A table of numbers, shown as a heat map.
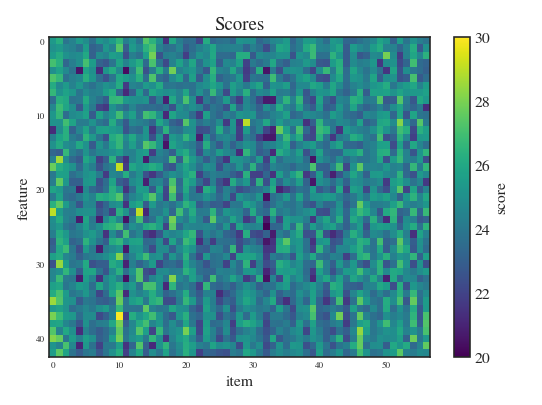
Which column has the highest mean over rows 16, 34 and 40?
1
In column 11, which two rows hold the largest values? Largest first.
26, 18
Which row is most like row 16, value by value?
19
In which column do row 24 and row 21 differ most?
7
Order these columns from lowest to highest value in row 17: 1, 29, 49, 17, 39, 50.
17, 29, 49, 50, 1, 39
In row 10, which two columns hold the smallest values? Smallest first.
17, 22
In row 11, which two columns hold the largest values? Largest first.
29, 52
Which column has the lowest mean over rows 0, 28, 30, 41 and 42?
11
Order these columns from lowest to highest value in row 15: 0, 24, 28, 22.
28, 22, 0, 24
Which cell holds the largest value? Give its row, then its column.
37, 10
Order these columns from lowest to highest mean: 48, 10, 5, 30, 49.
30, 48, 49, 5, 10
